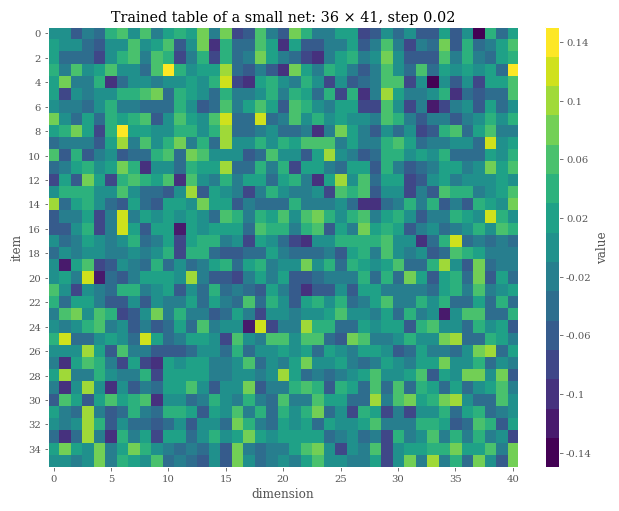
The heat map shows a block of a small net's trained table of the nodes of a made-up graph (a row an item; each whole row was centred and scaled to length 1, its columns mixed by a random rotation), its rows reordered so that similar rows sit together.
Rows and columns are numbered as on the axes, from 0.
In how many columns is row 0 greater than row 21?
19
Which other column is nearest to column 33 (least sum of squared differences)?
16
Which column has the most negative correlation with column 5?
3
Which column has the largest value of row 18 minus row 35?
29
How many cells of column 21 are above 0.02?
8
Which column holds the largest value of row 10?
24
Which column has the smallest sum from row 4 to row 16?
28
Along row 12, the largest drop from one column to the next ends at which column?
11
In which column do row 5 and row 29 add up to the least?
1
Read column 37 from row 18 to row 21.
0.02 0.08 0.08 0.06
